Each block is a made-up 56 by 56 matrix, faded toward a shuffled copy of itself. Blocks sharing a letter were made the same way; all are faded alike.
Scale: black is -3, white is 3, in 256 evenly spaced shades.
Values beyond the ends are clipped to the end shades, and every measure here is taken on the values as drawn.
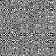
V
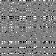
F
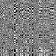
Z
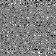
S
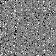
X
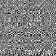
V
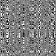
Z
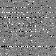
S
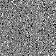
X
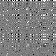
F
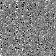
X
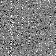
X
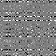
F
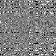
V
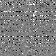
S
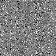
X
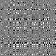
F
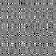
F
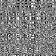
V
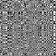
Z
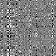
Z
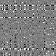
F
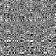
V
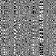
Z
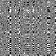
Z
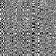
Z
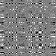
F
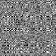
V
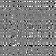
F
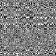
V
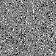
X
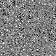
X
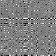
F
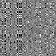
Z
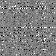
S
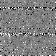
S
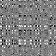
F
